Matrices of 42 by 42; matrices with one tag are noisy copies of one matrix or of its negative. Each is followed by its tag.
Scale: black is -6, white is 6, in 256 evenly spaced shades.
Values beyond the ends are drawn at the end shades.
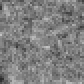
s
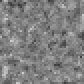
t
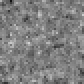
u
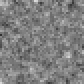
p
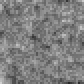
s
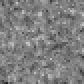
u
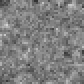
p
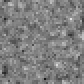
t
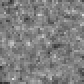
u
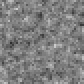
u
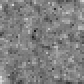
s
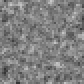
t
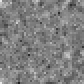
p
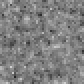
u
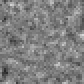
t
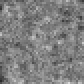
s
